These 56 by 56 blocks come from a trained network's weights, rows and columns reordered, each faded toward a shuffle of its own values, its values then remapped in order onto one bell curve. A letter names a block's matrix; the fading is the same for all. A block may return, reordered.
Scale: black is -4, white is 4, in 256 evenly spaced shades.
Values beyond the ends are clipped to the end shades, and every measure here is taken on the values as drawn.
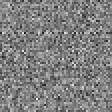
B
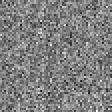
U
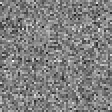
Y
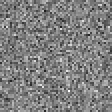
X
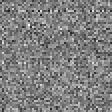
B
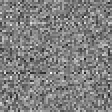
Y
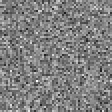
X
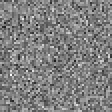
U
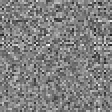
Y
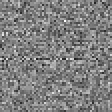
B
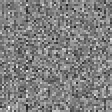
Y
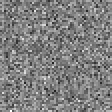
U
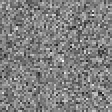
U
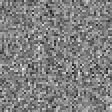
U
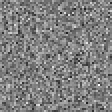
U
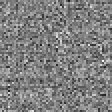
B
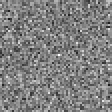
X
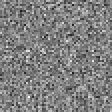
X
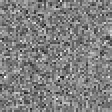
Y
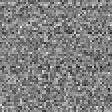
B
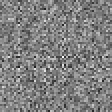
Y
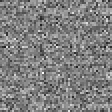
B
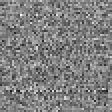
B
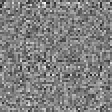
Y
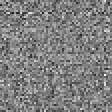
B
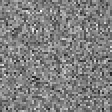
U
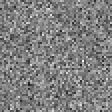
X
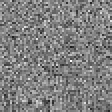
X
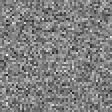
X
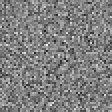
X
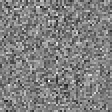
Y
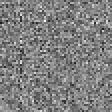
Y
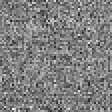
B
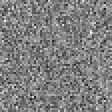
X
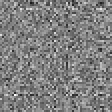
Y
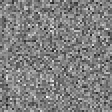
X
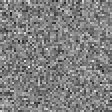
X
